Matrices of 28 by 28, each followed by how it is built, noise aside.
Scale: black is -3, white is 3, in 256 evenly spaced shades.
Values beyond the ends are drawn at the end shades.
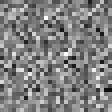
repeating columns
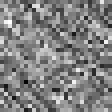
Toeplitz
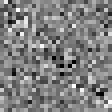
banded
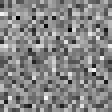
repeating columns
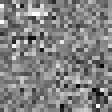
block diagonal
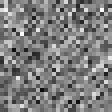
Hankel
